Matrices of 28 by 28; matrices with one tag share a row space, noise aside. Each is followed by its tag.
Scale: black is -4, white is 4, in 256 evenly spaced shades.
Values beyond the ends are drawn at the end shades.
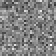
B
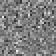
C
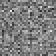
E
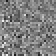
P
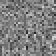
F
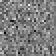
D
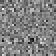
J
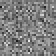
C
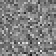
E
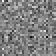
J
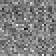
B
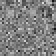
F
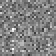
D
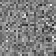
F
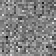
F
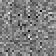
E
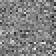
F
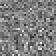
B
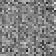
F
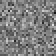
F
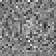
E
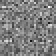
B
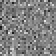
D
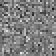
P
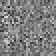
P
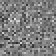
P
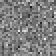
E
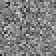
P
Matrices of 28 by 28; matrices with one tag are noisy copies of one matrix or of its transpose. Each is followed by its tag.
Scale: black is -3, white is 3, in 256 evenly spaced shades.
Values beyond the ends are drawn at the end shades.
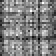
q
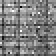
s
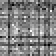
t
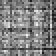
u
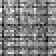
s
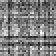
t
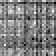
s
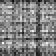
q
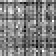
s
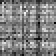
q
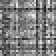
t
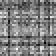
t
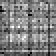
u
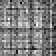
u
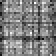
q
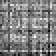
u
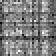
q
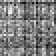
s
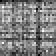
q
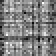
q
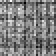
s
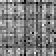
s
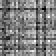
t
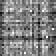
q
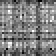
q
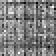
s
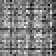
u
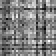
t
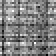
s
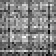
u
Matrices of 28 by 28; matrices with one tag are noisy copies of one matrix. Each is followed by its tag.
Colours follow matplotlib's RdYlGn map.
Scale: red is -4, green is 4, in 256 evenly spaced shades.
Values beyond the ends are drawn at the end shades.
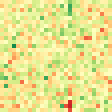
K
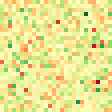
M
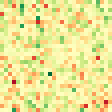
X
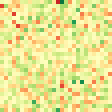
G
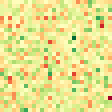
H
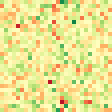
G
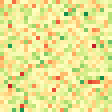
M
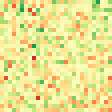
X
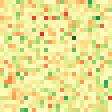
H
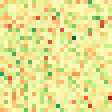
H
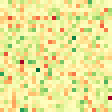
H
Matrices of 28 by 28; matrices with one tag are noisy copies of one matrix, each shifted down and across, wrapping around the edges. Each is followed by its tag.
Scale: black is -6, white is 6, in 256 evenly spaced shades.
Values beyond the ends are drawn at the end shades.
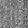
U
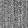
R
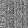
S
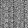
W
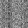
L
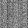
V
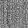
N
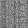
S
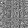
S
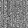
N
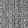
N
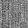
R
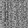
U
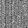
R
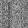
L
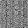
W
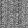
W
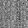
U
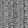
W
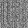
N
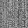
R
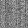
V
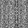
U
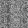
L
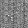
W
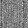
R
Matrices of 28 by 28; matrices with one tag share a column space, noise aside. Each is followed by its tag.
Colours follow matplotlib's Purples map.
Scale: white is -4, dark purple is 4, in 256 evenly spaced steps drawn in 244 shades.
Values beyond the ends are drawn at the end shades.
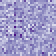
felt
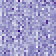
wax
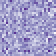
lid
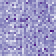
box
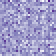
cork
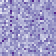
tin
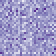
felt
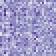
lid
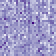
tin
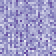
box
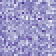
tin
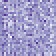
wax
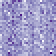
tin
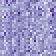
lid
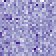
tin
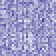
box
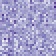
box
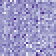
tin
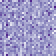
wax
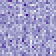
cork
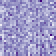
wax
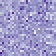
tin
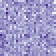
tin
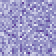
felt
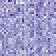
lid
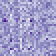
box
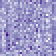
box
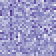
felt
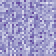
box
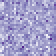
tin
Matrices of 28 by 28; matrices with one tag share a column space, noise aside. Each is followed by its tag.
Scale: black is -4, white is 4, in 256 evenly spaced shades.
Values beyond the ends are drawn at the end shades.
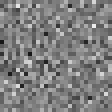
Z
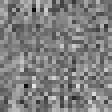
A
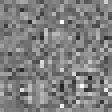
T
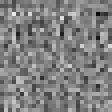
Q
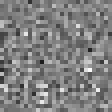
T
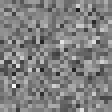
Z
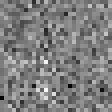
T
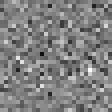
Z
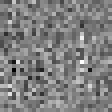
T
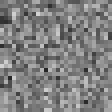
Q
